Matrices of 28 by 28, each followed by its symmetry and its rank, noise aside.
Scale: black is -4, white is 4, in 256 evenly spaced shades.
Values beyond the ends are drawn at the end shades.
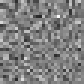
no symmetry, rank five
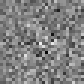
no symmetry, rank six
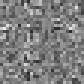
no symmetry, rank seven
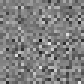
no symmetry, rank five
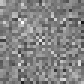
symmetric, rank six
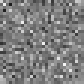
symmetric, rank seven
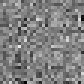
no symmetry, rank five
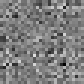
symmetric, rank seven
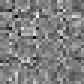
no symmetry, rank seven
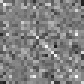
symmetric, rank six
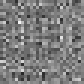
no symmetry, rank five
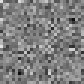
symmetric, rank five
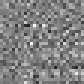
no symmetry, rank six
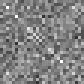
symmetric, rank seven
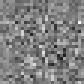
no symmetry, rank seven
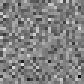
no symmetry, rank six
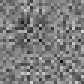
symmetric, rank five
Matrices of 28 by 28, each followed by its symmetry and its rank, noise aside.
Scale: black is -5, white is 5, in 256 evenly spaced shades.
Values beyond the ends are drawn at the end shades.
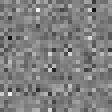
antisymmetric, rank four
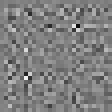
antisymmetric, rank four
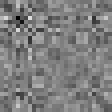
symmetric, rank four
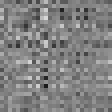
no symmetry, rank three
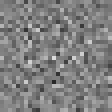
antisymmetric, rank six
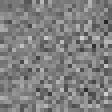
no symmetry, rank six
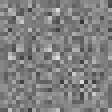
symmetric, rank three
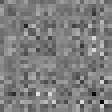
symmetric, rank three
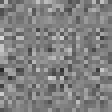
no symmetry, rank four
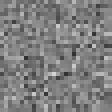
antisymmetric, rank six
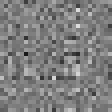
no symmetry, rank four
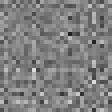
antisymmetric, rank four
